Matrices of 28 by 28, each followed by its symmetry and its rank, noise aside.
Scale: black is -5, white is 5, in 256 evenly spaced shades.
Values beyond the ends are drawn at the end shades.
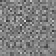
symmetric, rank four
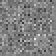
symmetric, rank four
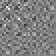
symmetric, rank four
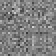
antisymmetric, rank six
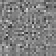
antisymmetric, rank six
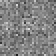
no symmetry, rank six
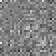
symmetric, rank six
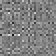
no symmetry, rank three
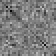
symmetric, rank four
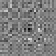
symmetric, rank three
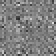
no symmetry, rank three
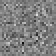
no symmetry, rank six
